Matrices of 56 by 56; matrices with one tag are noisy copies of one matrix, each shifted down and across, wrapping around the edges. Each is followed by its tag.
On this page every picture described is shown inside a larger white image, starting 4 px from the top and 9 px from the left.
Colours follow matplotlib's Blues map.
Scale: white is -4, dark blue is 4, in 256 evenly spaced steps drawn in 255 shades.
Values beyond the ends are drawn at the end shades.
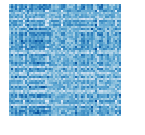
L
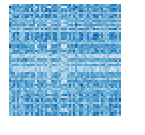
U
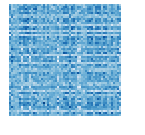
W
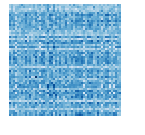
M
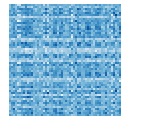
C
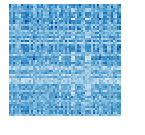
U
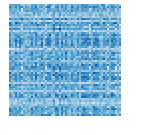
M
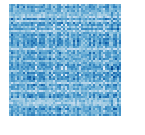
M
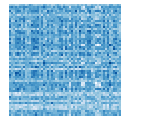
U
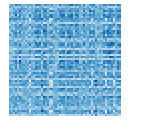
W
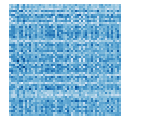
M
